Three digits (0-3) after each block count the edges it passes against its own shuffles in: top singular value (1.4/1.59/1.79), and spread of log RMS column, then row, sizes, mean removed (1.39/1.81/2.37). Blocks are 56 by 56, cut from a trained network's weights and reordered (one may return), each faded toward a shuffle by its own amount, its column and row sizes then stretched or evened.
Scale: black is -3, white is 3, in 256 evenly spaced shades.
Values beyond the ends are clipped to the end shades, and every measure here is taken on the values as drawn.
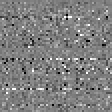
1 1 3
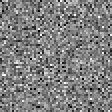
1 1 0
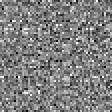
3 0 2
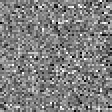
0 1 2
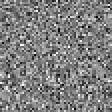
2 1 0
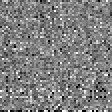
2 0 2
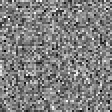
2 0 0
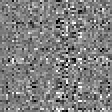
2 3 2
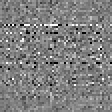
3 1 3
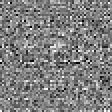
2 1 2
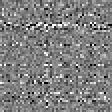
2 1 3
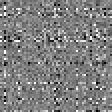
3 3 3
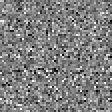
0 0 2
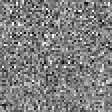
1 1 2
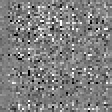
0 3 3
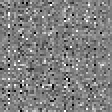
0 3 1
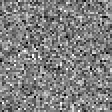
0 0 0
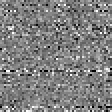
0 1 3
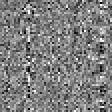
3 3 0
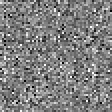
1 1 1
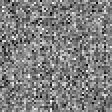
2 2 0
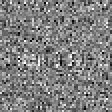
1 2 2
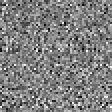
1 0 2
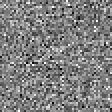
1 0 0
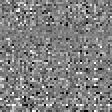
0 2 3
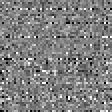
1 1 3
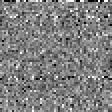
2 0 2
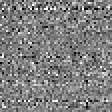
1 0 3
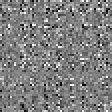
0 3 3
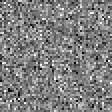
0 1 0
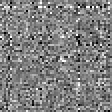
2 2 2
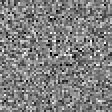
0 0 2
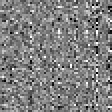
2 3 1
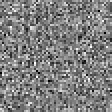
2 1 1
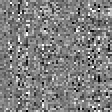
1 3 0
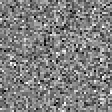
0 1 0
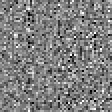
0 3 0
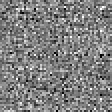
1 1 1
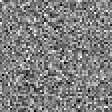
3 0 0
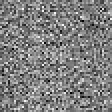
3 1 1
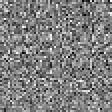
3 1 1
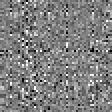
2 3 1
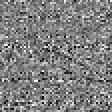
1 0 3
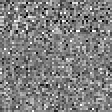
0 0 2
